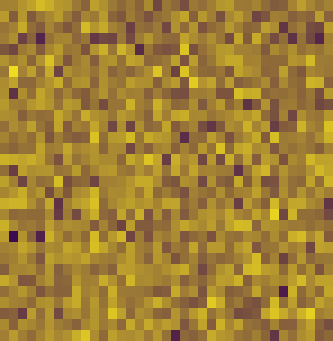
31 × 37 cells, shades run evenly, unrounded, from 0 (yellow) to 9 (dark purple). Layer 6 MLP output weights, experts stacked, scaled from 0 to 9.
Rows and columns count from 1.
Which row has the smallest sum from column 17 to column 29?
11
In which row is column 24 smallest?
28
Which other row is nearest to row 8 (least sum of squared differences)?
6
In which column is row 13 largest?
21
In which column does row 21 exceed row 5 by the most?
14
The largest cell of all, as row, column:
22, 2
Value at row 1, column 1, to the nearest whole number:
4
